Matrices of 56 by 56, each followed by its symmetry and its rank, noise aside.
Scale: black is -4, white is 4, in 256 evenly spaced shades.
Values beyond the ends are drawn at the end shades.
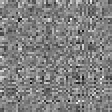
symmetric, rank six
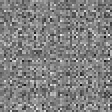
no symmetry, rank five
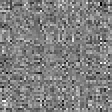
antisymmetric, rank six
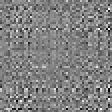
no symmetry, rank four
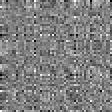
antisymmetric, rank four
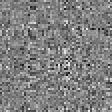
no symmetry, rank six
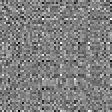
antisymmetric, rank four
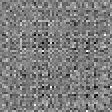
symmetric, rank five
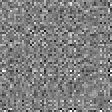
symmetric, rank five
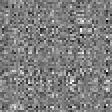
no symmetry, rank six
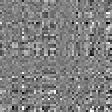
antisymmetric, rank four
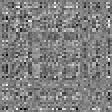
antisymmetric, rank four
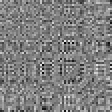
symmetric, rank six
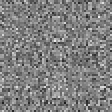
antisymmetric, rank six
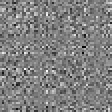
no symmetry, rank six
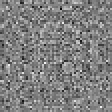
no symmetry, rank six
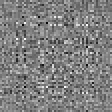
antisymmetric, rank six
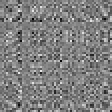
symmetric, rank four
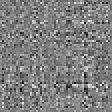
antisymmetric, rank six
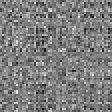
no symmetry, rank four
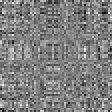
no symmetry, rank four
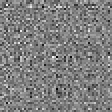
no symmetry, rank six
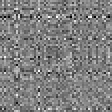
no symmetry, rank four
